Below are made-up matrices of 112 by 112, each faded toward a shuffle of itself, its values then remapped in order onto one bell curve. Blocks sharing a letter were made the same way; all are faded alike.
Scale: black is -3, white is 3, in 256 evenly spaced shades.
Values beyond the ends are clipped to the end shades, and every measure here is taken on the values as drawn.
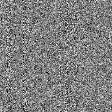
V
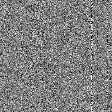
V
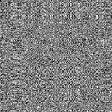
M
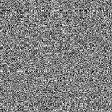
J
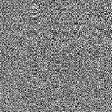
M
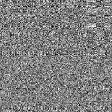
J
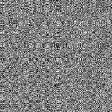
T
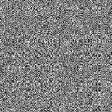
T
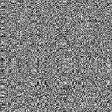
M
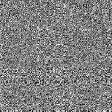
J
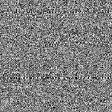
J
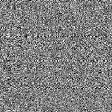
J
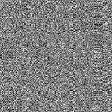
T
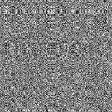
M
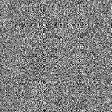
T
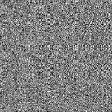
T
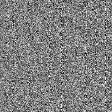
V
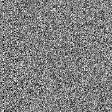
V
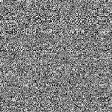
J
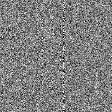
V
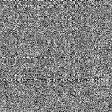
J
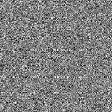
J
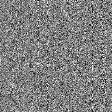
V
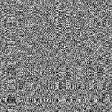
M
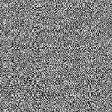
M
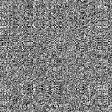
T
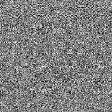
J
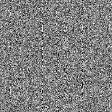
V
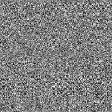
J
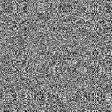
M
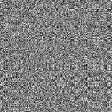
M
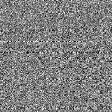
J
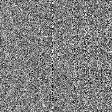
V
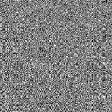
M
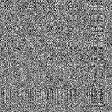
T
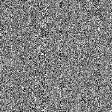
V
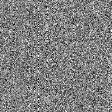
V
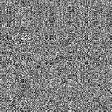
T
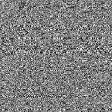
J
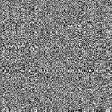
M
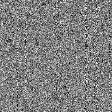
V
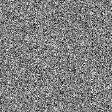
V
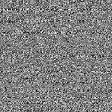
J
